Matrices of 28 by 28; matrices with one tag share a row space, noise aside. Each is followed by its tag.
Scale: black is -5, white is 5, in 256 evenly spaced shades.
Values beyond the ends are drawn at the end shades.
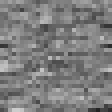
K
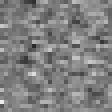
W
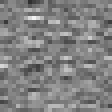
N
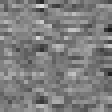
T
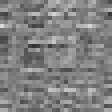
N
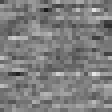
K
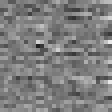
T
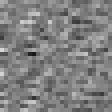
W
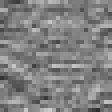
K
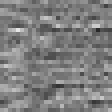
K
